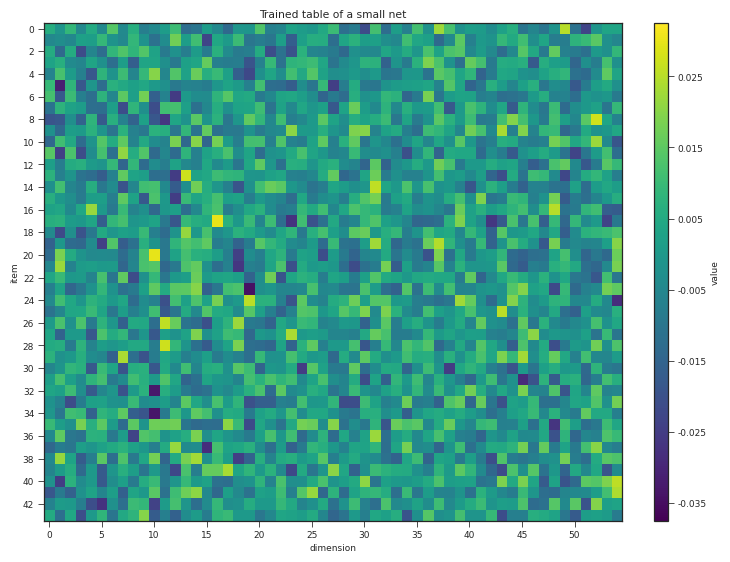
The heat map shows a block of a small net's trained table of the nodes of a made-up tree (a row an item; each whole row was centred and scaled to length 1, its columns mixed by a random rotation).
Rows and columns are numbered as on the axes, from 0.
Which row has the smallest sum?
5
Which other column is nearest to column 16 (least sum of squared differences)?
39
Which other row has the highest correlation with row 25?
9
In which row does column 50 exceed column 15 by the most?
1
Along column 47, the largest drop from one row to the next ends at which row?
17
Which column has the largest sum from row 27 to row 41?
25
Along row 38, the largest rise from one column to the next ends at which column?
43
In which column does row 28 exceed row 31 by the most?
45
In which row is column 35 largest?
35
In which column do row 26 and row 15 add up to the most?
41
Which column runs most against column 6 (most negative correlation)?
47
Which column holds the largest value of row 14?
31
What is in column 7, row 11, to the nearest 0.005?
0.02
